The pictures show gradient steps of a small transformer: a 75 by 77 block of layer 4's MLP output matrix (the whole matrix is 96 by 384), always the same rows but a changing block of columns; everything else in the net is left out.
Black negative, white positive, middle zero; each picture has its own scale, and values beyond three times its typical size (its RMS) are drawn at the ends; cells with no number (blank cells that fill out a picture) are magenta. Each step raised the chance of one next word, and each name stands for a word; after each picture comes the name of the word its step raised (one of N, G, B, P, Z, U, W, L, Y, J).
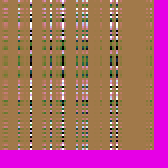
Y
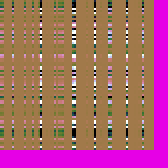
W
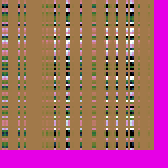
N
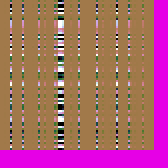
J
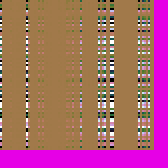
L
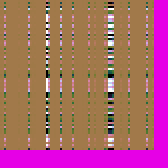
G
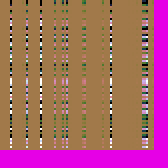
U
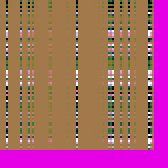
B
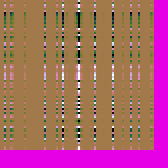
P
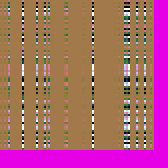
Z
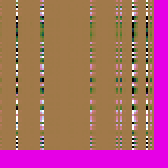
Z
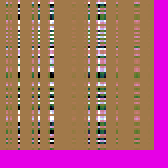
J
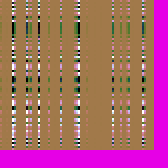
Z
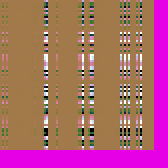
W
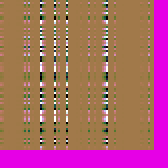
J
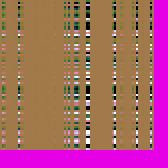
B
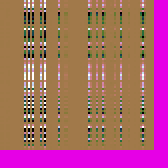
P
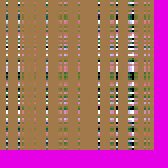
J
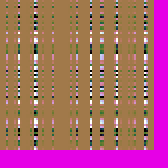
W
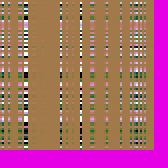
J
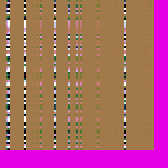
J
